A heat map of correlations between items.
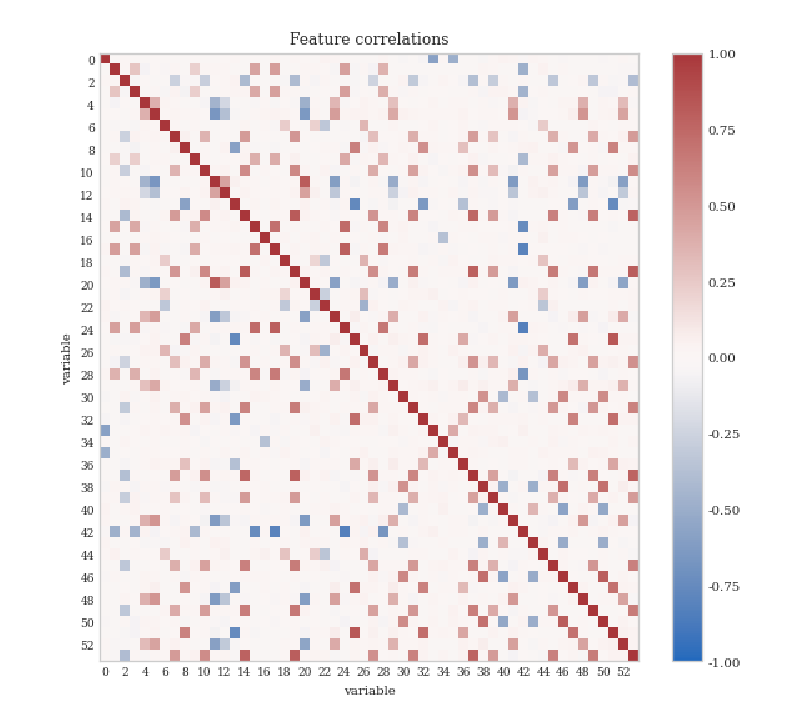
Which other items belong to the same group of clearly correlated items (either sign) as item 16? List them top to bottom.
34
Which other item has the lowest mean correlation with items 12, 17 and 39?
42
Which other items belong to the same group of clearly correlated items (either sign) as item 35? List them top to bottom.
0, 33
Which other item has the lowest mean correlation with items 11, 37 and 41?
2
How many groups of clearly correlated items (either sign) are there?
8
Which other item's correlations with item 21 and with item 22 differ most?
26
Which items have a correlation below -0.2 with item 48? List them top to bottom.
11, 12, 20
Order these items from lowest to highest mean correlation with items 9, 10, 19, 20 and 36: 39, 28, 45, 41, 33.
41, 33, 28, 39, 45
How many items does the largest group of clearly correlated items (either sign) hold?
12
